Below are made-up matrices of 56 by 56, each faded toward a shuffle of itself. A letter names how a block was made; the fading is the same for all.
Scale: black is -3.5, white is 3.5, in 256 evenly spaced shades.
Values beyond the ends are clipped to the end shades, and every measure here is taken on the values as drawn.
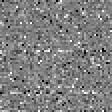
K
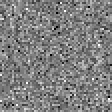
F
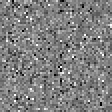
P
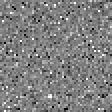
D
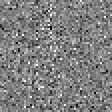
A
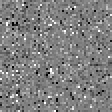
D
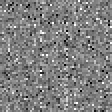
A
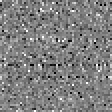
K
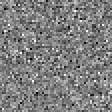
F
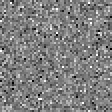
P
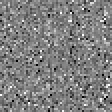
A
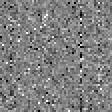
A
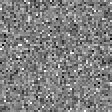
F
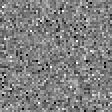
P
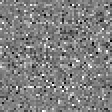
K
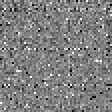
K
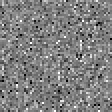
A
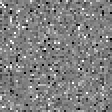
D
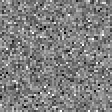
F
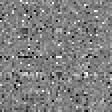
K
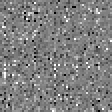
D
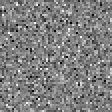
P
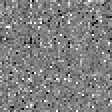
D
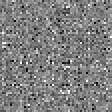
K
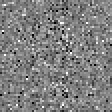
A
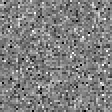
P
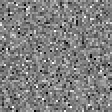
P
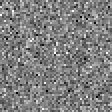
F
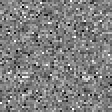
K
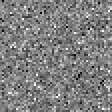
P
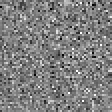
K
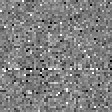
K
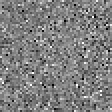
P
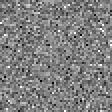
F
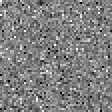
P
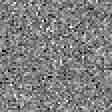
F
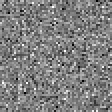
F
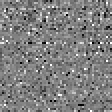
K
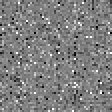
D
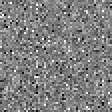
A
